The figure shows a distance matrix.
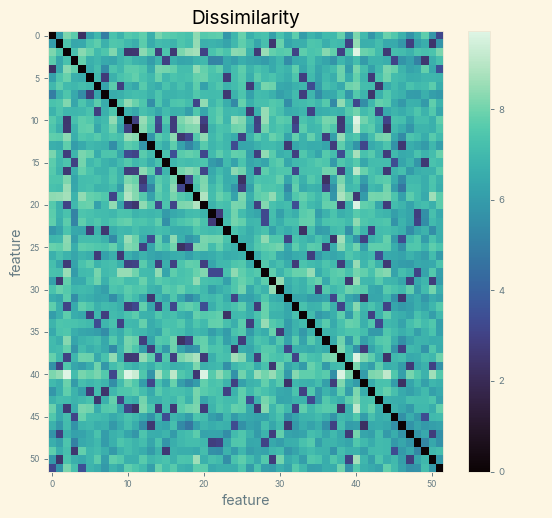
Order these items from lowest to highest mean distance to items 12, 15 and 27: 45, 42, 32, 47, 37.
45, 32, 37, 47, 42
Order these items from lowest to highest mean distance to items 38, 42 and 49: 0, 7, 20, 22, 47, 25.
7, 20, 47, 22, 0, 25
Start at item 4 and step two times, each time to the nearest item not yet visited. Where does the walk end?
51
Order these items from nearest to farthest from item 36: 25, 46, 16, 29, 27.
25, 46, 29, 27, 16
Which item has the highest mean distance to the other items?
40
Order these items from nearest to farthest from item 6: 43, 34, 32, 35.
43, 34, 35, 32
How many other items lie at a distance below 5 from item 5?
4
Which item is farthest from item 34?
28
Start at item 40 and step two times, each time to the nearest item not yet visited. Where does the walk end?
8
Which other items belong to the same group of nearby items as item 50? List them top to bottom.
1, 29, 39, 47
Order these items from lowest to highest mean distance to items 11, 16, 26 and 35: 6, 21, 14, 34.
14, 6, 34, 21
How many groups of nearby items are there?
11
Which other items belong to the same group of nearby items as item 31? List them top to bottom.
13, 24, 37, 41, 46
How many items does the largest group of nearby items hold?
10
